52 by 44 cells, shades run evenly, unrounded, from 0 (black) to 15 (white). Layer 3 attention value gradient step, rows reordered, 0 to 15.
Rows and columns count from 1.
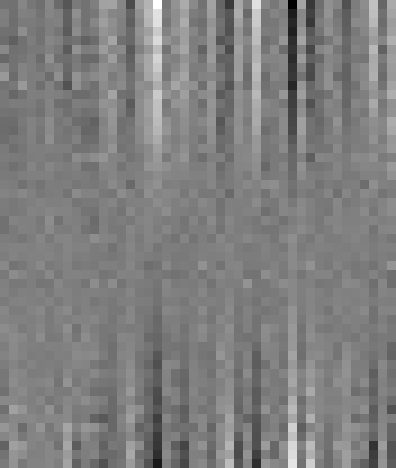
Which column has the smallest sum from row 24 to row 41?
18
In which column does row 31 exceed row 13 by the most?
33
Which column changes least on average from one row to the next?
4
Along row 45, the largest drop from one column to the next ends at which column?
34
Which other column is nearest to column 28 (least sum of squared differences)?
40
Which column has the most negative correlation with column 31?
38
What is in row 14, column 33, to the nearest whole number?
4
